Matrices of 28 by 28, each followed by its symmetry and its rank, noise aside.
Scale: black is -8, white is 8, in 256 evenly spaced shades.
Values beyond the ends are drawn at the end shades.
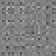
symmetric, rank three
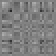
symmetric, rank two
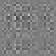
no symmetry, rank two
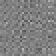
no symmetry, rank three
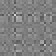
symmetric, rank two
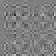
symmetric, rank two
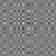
symmetric, rank one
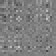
symmetric, rank three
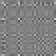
symmetric, rank two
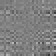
no symmetry, rank two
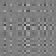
symmetric, rank one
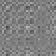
symmetric, rank two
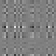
no symmetry, rank one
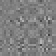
no symmetry, rank three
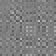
symmetric, rank two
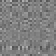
no symmetry, rank three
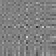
antisymmetric, rank two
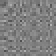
symmetric, rank two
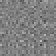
no symmetry, rank three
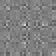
symmetric, rank two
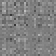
no symmetry, rank three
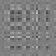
symmetric, rank one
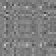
no symmetry, rank three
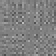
symmetric, rank three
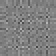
symmetric, rank three
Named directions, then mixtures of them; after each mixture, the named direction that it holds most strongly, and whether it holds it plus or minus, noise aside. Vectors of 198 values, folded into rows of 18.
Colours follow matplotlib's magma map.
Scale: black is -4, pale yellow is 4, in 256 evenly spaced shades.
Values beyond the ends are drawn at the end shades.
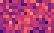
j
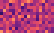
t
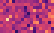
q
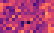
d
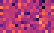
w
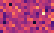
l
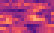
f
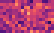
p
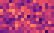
t, minus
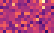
w, minus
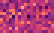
t, minus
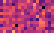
w, plus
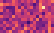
d, plus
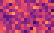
j, minus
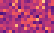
w, minus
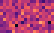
w, plus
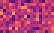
t, minus
